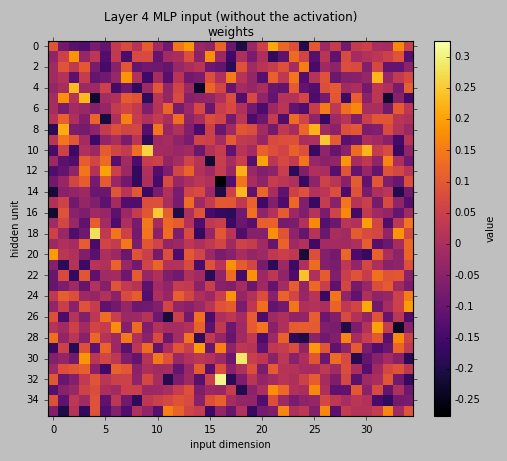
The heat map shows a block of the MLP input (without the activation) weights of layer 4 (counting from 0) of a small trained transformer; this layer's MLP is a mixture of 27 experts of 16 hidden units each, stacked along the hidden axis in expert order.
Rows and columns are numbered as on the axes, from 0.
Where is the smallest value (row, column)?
13, 16
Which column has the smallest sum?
0
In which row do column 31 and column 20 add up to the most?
27
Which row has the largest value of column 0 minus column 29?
20
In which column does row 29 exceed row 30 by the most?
29
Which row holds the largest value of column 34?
25
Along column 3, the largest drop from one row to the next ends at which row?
6
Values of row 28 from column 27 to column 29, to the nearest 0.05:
-0.05 0.15 0
